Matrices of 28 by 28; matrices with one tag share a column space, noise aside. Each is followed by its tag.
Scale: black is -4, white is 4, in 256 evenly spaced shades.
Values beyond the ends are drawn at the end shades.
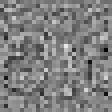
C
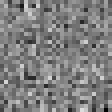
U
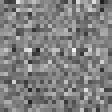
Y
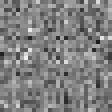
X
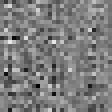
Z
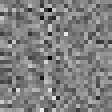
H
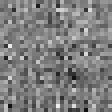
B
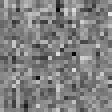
B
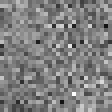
U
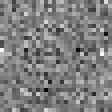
Y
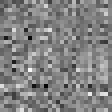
Z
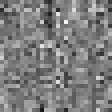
B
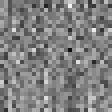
X
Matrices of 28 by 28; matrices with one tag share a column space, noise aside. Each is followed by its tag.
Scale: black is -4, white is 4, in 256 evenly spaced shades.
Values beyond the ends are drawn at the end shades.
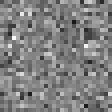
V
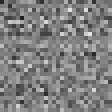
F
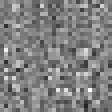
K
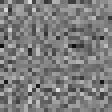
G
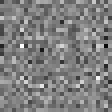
G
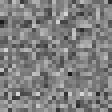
V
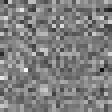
F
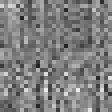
K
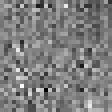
K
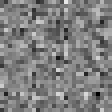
V
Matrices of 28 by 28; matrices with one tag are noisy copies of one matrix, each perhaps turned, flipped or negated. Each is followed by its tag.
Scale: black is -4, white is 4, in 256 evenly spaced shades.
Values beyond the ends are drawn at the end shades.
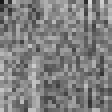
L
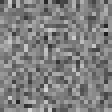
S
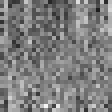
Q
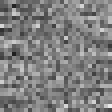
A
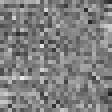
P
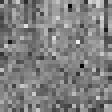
Q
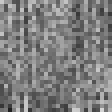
L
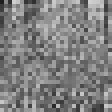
Q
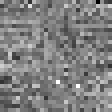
A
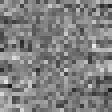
A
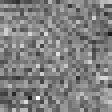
P
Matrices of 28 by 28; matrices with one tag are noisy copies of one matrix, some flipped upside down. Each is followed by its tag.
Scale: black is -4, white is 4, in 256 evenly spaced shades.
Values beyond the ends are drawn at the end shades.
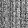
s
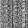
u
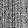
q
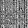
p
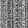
u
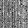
q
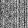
p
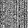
p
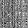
q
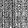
q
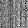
s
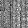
s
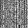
p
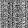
u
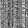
u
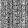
u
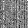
p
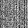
p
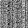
u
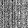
q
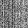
q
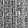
q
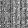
s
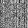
p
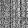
s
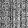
s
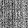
q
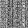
u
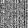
p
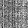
q
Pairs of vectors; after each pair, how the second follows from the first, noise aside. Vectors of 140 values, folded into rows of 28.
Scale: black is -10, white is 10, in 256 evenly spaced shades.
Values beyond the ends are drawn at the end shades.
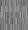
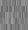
negated.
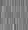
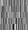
negated, scaled up.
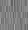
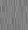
wrapped around, shrunk.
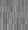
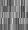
reversed, scaled up.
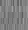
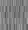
reversed.
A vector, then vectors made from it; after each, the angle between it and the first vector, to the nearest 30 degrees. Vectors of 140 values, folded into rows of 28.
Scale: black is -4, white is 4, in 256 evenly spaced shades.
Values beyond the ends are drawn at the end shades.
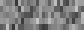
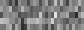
60 degrees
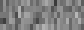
120 degrees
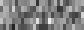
30 degrees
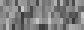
30 degrees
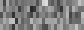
60 degrees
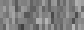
60 degrees
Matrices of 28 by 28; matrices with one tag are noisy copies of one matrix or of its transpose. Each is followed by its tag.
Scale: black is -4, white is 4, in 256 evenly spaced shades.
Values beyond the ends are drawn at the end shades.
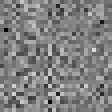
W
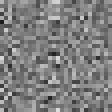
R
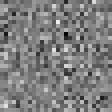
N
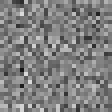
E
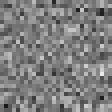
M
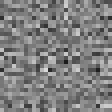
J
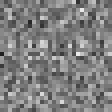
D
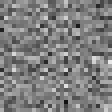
J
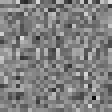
R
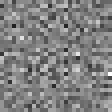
J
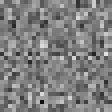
D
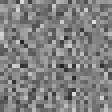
J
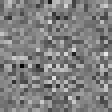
N
